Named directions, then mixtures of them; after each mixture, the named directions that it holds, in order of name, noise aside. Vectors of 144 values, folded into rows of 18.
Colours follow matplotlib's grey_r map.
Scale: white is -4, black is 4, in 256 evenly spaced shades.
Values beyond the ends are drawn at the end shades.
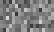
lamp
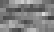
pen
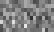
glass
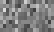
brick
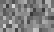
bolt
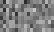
brick, lamp.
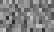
glass, lamp.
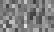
bolt, glass.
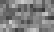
bolt, pen.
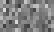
brick.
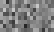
brick, glass.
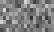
brick, glass.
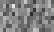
bolt, brick.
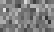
brick, glass.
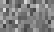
brick.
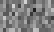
bolt, brick.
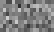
brick, lamp.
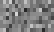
lamp.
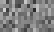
brick.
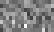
glass.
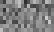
brick, glass.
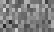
bolt, brick.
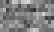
brick, pen.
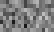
glass.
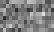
bolt, pen.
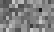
lamp, pen.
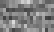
glass, pen.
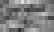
pen.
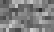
lamp, pen.
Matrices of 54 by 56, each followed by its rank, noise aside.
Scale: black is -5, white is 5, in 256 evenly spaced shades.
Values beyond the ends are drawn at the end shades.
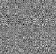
six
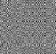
three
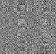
four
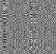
three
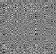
five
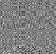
five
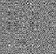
five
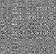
five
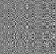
three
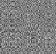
five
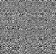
four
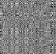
four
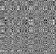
three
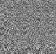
five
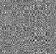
five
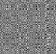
four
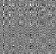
three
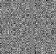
six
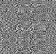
six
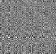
five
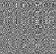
four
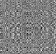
four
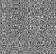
six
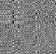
four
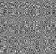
five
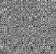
five
